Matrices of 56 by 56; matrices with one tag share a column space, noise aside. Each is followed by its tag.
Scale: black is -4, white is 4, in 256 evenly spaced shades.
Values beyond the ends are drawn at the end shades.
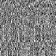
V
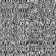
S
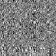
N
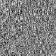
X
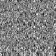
N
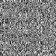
S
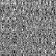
X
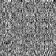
S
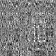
V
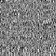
N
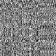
V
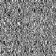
S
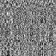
V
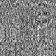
V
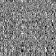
N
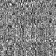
V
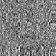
N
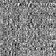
V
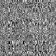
S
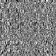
S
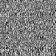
N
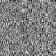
S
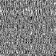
X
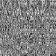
X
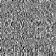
N
